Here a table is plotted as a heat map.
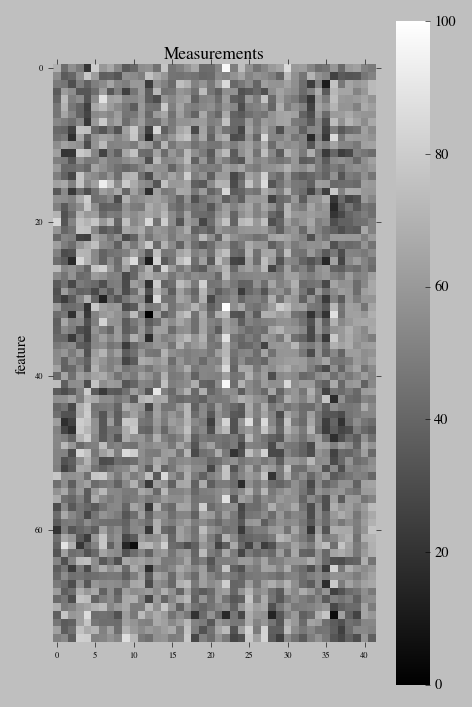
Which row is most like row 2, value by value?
67
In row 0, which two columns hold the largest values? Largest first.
22, 30
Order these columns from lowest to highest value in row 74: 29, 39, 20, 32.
29, 39, 32, 20
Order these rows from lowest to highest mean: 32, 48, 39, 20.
48, 32, 39, 20
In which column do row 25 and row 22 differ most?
3
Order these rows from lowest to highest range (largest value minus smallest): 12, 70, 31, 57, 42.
12, 70, 57, 42, 31
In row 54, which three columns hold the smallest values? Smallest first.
24, 12, 33
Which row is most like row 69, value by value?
44
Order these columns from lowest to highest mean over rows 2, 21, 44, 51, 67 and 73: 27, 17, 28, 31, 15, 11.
15, 28, 31, 11, 27, 17
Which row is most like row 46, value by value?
11
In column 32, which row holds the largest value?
68
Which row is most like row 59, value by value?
66
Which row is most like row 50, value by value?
74
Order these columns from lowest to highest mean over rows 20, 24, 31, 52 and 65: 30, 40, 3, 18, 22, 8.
40, 8, 18, 3, 30, 22
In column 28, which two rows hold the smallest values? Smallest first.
71, 53
